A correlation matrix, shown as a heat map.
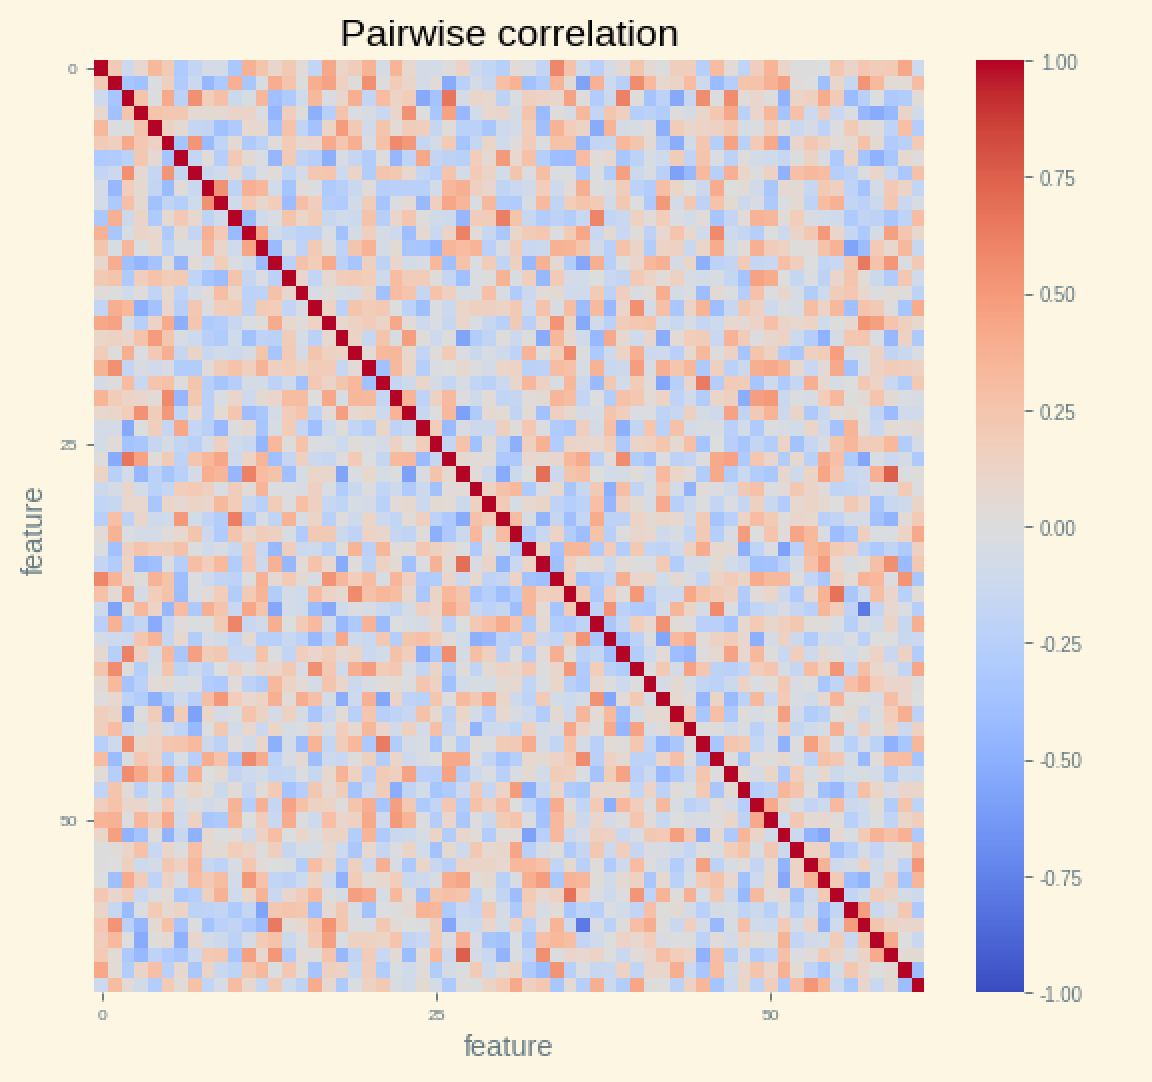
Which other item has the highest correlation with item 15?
42
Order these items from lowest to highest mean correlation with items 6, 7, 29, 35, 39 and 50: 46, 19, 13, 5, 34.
13, 46, 34, 19, 5
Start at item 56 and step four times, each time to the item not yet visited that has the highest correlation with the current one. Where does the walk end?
27
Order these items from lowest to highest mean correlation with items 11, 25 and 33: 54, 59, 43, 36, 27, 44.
43, 44, 36, 54, 59, 27
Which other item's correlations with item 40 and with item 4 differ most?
16
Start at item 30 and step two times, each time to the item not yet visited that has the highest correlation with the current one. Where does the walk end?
37
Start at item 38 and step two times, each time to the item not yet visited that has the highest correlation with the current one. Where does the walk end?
46
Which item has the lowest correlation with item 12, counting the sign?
56
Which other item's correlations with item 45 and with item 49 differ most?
21
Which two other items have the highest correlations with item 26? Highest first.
2, 39
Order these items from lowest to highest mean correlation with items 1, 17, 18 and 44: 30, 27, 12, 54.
54, 27, 12, 30
